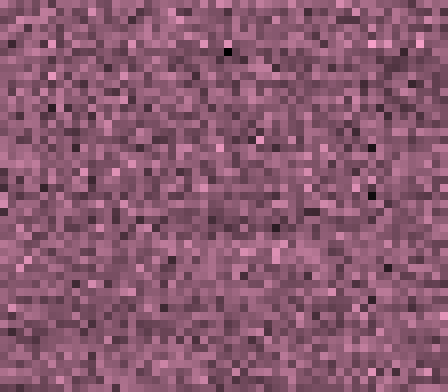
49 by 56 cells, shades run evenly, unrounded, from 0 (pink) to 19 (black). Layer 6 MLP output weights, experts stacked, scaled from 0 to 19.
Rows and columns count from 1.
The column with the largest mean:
12
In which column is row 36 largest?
10
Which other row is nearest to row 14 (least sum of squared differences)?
8
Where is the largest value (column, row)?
29, 7
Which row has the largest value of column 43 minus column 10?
40
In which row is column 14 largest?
9
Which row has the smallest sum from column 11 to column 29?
31
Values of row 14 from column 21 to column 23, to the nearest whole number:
9 10 6
